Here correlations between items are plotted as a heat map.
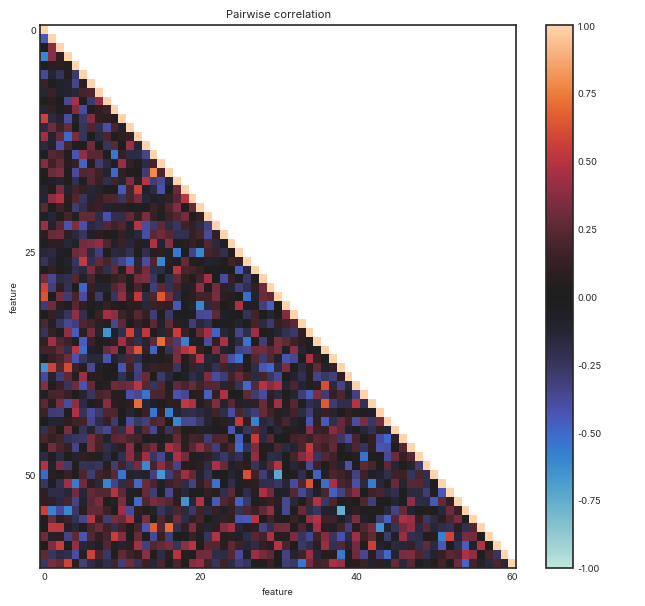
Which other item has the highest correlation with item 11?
34
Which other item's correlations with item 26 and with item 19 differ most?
36
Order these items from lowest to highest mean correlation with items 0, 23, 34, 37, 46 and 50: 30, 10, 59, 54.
30, 10, 54, 59
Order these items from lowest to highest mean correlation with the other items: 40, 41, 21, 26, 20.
26, 41, 21, 20, 40
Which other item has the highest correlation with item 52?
57
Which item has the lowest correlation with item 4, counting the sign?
51
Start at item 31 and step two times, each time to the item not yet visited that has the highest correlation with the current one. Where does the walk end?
44
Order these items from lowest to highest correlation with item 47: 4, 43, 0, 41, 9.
43, 4, 41, 9, 0
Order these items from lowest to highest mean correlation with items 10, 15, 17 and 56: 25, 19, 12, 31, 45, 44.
25, 44, 45, 31, 19, 12
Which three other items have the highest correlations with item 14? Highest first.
16, 56, 24
